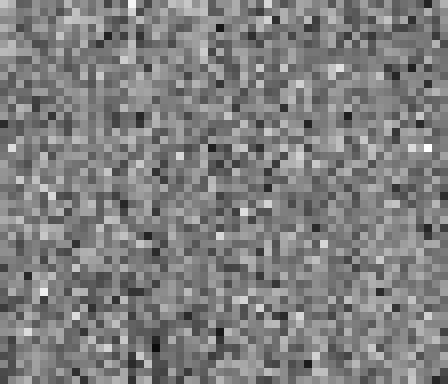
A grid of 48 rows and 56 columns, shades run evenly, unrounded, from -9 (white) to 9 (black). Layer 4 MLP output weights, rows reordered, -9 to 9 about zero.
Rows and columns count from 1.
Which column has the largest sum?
20
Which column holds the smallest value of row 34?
10
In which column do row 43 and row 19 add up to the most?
28
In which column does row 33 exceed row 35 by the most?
6
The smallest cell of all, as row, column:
19, 54
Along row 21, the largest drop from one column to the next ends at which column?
36
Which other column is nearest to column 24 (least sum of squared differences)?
25
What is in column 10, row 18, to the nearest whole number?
-4
